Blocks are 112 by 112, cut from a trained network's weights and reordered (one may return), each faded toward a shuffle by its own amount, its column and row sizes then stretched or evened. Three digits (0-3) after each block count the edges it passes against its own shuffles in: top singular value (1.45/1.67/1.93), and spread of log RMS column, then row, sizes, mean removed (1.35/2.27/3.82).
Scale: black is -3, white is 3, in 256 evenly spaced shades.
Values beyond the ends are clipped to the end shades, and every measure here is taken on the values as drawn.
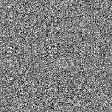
2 1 1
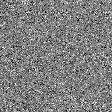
0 0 1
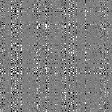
3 3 2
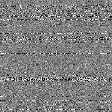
3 0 3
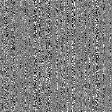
0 3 0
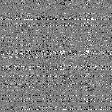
0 2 3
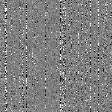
1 3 0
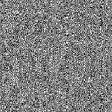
2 2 0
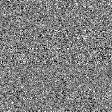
1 0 2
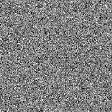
1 1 1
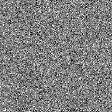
1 1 1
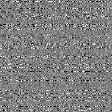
2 1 3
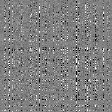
2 3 2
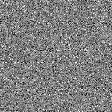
1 0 1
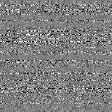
0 0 3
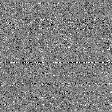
1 1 2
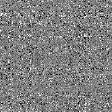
0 2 2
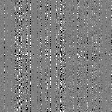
1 3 1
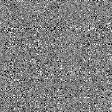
2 2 2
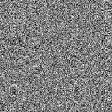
3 1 0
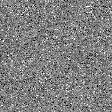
0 0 1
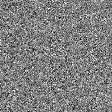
1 1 0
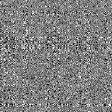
3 2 2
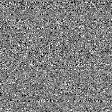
0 0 2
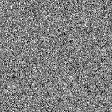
2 1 0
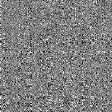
2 2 2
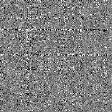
1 2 2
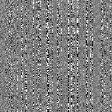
3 3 0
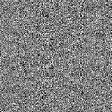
3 2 0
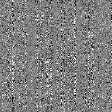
1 3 1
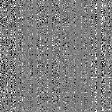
0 3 2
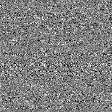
0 0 2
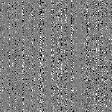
0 3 1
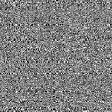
2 1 2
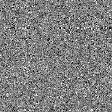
1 1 1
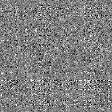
2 2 2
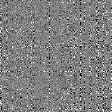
2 3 2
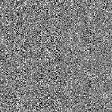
2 2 1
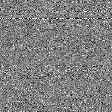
3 0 2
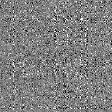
2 2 2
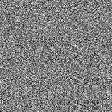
3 0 1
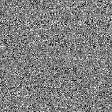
0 0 2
